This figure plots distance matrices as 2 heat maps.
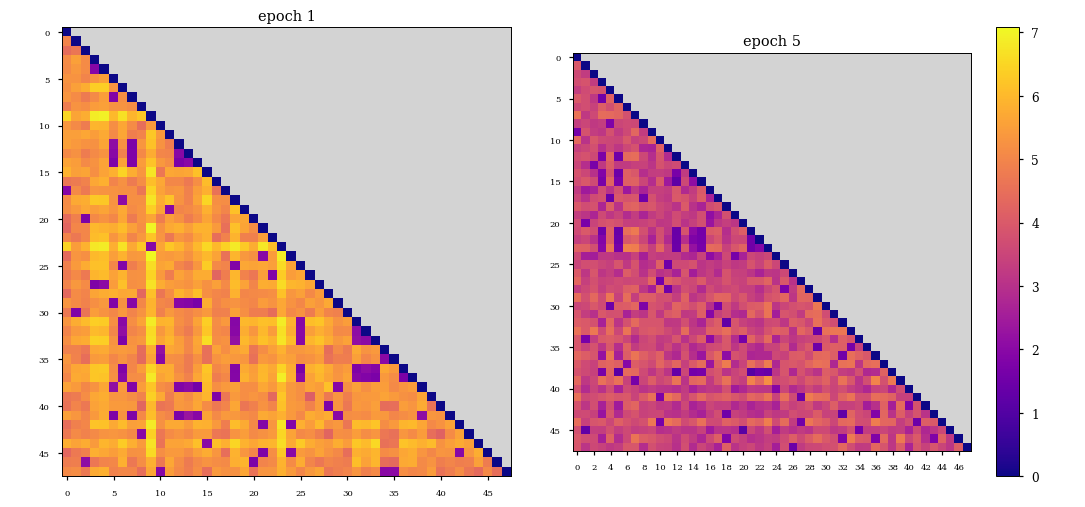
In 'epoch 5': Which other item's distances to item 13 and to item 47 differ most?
26
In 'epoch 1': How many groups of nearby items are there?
15
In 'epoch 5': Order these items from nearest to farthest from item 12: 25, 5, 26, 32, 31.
5, 26, 32, 25, 31
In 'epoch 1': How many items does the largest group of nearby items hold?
8
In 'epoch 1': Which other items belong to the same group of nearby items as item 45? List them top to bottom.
21, 24, 42
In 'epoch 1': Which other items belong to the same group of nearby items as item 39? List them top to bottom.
16
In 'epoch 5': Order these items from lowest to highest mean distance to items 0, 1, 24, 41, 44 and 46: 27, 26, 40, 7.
27, 40, 26, 7
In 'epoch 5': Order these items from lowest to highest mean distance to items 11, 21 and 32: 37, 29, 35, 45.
45, 35, 29, 37
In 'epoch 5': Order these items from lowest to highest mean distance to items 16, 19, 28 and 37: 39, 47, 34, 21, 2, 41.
34, 2, 47, 39, 21, 41
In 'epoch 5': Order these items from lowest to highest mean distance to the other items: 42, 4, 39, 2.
42, 2, 4, 39
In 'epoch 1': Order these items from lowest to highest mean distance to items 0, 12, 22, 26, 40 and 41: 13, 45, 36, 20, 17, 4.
13, 17, 20, 45, 36, 4
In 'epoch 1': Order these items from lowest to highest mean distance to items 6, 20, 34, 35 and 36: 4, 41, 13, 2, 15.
2, 13, 41, 15, 4
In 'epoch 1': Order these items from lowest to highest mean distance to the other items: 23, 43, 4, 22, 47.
47, 43, 22, 4, 23
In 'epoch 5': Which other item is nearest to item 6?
37
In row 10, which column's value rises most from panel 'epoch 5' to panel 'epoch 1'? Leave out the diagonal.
27
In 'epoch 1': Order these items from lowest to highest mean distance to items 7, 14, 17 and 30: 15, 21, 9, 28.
21, 28, 15, 9
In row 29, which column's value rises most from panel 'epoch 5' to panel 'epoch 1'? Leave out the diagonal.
33
